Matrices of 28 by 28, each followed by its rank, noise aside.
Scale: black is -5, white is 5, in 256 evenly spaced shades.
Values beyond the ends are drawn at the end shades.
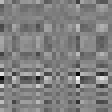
one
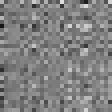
three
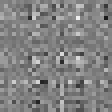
three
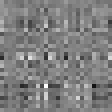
two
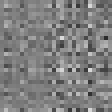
two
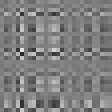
one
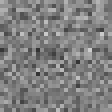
six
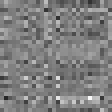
three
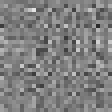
four
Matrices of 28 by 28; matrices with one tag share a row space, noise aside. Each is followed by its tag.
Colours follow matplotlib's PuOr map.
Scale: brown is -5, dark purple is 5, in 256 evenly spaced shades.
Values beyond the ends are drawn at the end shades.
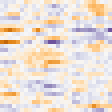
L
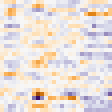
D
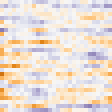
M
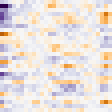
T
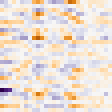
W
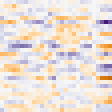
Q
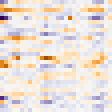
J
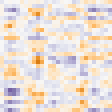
D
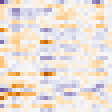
J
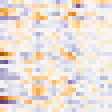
W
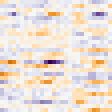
L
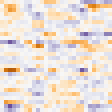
D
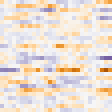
Q
